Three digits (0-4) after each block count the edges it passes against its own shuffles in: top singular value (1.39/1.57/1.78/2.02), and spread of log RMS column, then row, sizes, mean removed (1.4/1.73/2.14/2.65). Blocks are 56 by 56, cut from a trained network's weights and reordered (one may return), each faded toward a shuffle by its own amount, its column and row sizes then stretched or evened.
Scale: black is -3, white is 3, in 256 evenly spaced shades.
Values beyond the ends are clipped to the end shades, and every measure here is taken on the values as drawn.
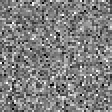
1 0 0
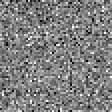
0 0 2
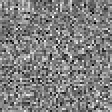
3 0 0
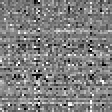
2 2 3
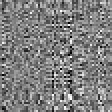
4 4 0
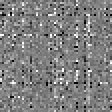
1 4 3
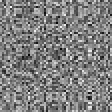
4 2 0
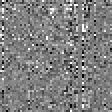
2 4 2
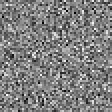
2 0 0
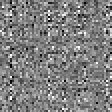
3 4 2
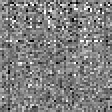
0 0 3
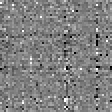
1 3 1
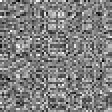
4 1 3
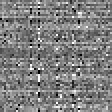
3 3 0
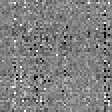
1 3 1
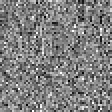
3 1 0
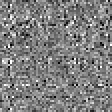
3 1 3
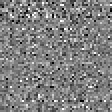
1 2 3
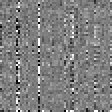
4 4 0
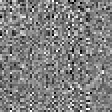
4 4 1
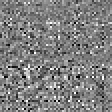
2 2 4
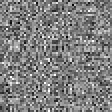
4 2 1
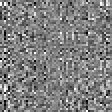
4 4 2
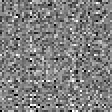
2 3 3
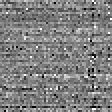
3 1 2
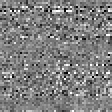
2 1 4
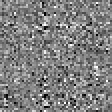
3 2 3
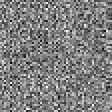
4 3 1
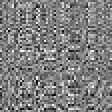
4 4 3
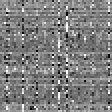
3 4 0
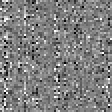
0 4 1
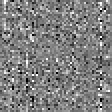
1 4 1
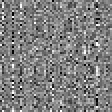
4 4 0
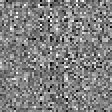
2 3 2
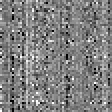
3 4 1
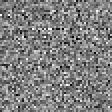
3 0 3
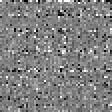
1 3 4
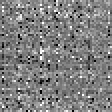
1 3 2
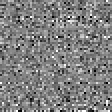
1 2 4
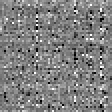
1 4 0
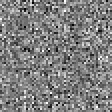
2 2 1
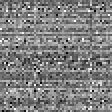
3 0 2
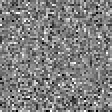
0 2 2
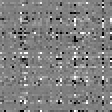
2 4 4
